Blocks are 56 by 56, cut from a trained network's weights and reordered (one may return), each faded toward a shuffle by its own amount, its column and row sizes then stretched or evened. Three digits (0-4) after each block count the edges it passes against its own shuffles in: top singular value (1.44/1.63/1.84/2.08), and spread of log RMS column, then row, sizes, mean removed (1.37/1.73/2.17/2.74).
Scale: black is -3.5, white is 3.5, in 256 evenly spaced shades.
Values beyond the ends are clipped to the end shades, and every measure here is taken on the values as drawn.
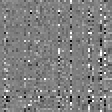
2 4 2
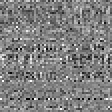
3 0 4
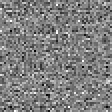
1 2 0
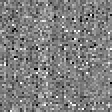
0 1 2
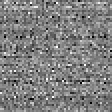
1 1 2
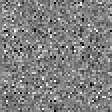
0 3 2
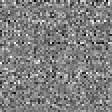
2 0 4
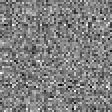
2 0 2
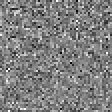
1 1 2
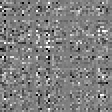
0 4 4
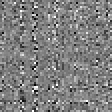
2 4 2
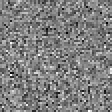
0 1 0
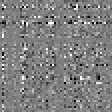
1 4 4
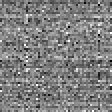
2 2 1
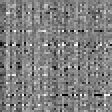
4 0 4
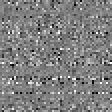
0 2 4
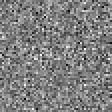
1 1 1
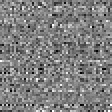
3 0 4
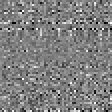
3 2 4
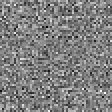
2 0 2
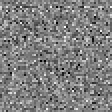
0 0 2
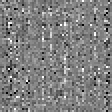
0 4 1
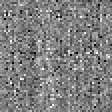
1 1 2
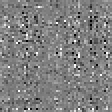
0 3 3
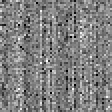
3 3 0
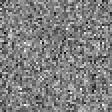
1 1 0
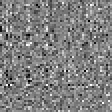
3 2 2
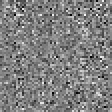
1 3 2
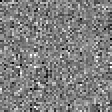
1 3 0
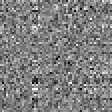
3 3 2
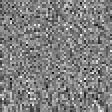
2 3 0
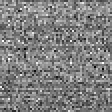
1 0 0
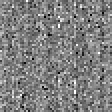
0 1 0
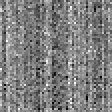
4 3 0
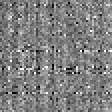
3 0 3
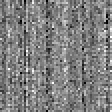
4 3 0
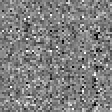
0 3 1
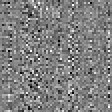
3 4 1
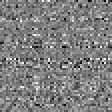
2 0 4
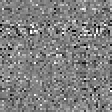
2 1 4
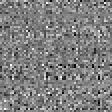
2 2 4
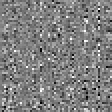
2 4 1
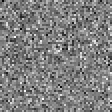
0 0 0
